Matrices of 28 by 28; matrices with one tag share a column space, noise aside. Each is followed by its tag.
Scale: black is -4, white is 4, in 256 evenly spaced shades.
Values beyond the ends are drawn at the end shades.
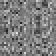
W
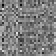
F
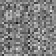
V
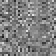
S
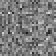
W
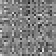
S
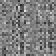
V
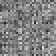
V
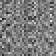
S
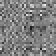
F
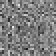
F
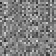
S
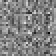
W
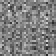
V
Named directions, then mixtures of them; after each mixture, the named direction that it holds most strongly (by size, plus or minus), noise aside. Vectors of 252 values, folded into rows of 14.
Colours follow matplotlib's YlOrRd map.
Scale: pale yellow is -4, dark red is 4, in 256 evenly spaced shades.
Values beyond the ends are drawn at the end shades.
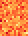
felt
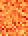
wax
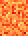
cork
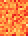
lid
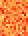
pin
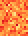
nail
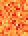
nail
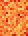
lid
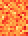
nail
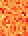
pin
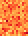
felt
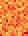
felt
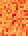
lid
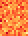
felt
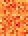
felt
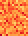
wax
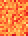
lid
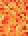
nail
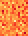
cork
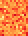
pin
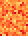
cork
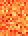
nail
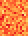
pin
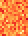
pin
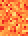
nail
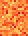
cork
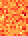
pin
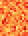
pin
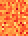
wax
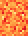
pin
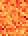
wax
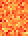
felt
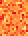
pin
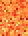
felt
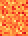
cork
